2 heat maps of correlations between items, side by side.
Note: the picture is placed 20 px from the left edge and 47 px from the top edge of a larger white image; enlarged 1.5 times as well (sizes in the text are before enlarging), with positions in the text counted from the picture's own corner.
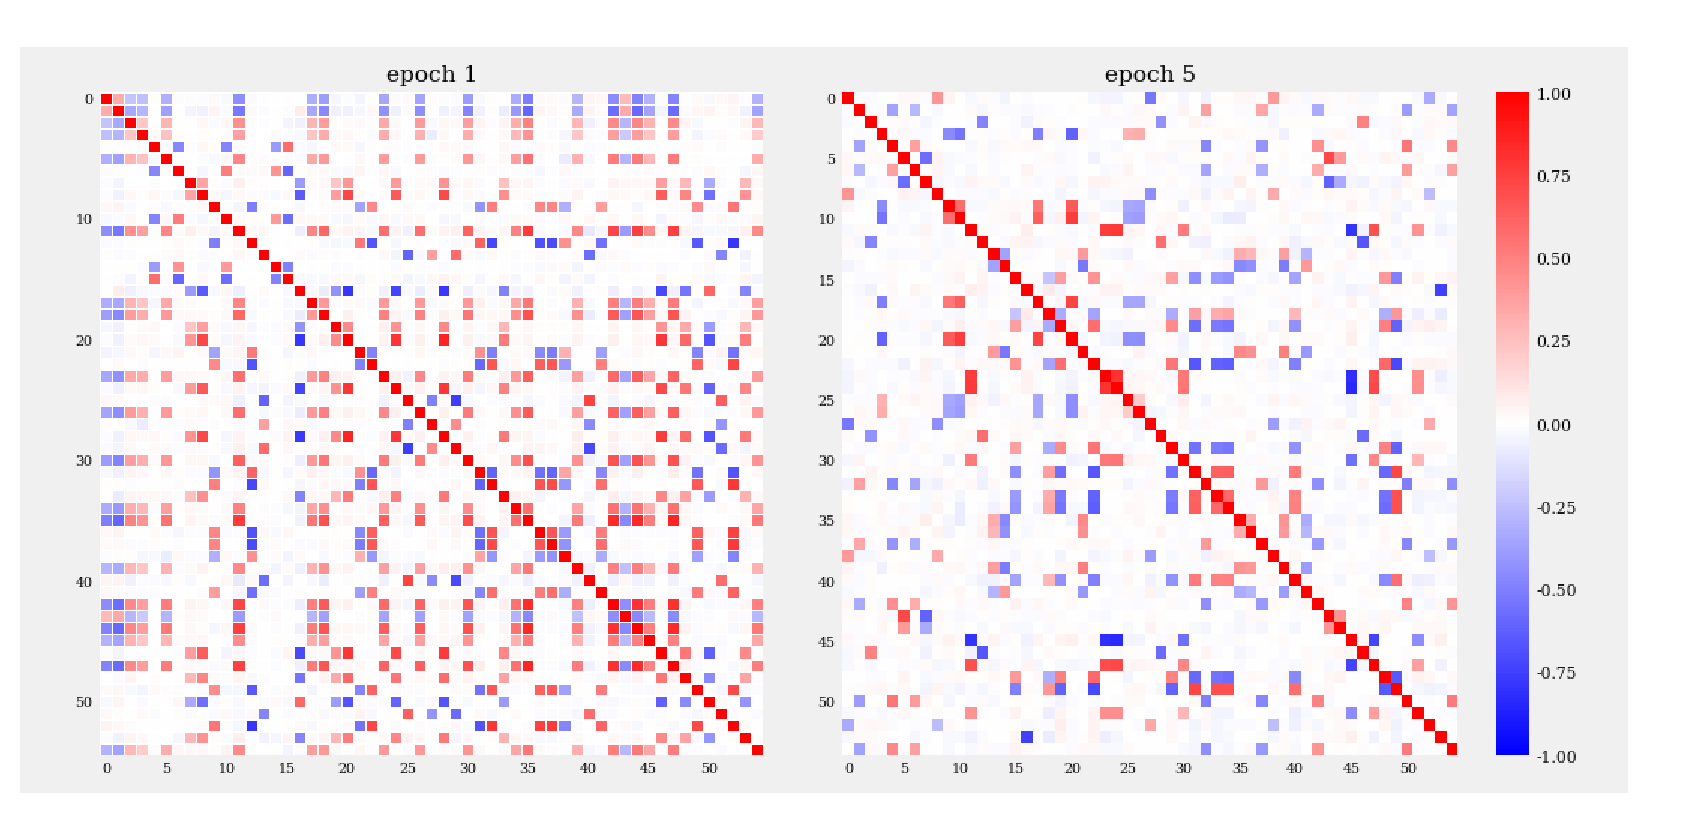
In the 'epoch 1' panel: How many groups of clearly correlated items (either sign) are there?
5
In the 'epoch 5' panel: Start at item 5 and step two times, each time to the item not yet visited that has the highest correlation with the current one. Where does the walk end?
44
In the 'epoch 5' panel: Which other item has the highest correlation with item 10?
20
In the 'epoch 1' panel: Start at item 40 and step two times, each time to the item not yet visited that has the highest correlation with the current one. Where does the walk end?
51
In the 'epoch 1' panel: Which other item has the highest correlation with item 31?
12
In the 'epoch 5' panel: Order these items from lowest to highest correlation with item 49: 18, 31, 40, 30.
30, 18, 40, 31
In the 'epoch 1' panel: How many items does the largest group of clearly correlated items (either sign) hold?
20
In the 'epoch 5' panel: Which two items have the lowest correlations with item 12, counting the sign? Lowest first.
46, 2
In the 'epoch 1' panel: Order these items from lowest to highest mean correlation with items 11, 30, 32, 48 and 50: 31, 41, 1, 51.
1, 31, 51, 41
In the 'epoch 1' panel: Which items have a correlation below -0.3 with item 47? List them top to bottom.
0, 1, 43
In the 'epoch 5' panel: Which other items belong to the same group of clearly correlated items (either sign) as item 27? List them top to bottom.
0, 8, 38, 52
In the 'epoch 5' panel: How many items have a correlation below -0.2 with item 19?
6
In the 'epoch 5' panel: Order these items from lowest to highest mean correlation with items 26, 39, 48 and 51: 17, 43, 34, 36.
34, 17, 43, 36
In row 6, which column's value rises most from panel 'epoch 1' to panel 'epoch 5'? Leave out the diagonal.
4
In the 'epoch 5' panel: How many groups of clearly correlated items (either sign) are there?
9
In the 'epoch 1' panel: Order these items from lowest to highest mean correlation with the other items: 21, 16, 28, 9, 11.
16, 21, 9, 28, 11
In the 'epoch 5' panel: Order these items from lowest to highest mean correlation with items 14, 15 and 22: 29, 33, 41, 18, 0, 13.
33, 18, 13, 0, 41, 29
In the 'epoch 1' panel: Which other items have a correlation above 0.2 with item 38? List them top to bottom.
12, 21, 31
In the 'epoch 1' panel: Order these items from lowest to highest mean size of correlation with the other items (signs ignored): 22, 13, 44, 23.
13, 22, 23, 44
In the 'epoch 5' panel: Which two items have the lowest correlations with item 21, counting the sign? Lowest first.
14, 41
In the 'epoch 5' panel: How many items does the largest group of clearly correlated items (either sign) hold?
11
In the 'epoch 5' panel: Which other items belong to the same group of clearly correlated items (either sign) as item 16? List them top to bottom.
53
